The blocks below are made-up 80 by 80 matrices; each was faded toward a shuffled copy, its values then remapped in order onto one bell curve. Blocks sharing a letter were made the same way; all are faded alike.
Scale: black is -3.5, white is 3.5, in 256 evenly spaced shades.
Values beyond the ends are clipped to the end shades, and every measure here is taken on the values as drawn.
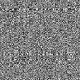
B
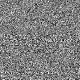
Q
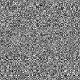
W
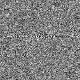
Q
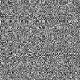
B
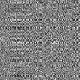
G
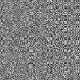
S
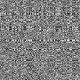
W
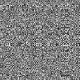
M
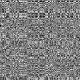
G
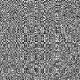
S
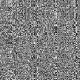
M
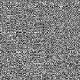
B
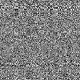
B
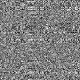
B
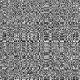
G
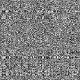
B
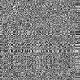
W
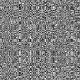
S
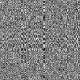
S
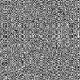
S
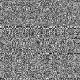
B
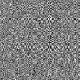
S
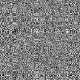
M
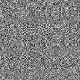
B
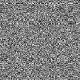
B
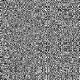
M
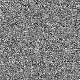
Q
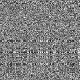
B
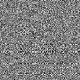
B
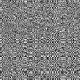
G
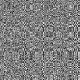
S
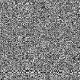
B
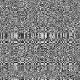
G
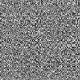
W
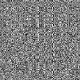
M
